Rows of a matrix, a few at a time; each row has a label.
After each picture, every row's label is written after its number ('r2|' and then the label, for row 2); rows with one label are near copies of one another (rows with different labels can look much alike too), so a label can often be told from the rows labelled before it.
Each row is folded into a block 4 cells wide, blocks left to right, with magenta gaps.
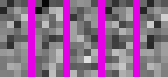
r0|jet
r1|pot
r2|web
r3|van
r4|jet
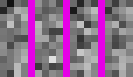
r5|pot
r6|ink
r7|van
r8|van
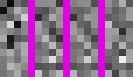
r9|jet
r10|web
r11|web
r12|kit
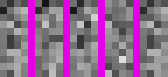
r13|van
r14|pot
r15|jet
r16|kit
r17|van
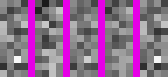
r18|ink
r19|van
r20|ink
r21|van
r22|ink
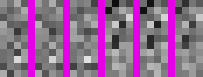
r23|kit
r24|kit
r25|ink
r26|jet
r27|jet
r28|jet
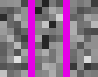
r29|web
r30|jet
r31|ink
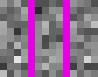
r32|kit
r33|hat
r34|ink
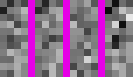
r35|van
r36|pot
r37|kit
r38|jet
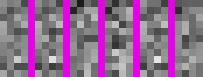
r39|ink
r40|ink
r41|pot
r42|van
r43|ink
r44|hat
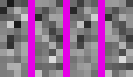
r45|jet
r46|web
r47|jet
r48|web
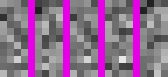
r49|web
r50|hat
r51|web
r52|ink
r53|pot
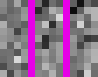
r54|kit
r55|jet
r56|pot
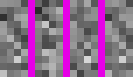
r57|web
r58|van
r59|kit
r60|web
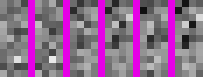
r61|ink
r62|kit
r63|van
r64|jet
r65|hat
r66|jet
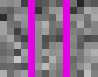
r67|web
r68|hat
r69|pot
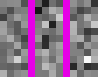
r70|web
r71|jet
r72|ink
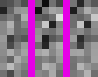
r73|hat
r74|jet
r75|jet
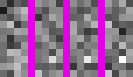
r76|van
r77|web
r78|ink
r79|kit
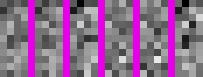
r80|hat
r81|van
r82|pot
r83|kit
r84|kit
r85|jet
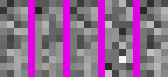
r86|van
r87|hat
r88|van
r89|kit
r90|van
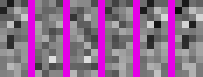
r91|jet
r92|ink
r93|web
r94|van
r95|jet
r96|jet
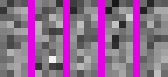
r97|van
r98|ink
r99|hat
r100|jet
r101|pot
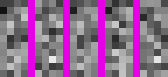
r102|hat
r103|ink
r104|hat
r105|van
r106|web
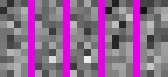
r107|van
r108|kit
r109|kit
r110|jet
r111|hat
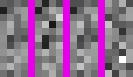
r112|hat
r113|jet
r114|hat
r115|kit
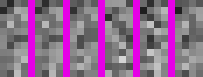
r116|pot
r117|pot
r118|hat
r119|web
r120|van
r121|hat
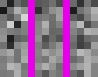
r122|jet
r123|hat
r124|van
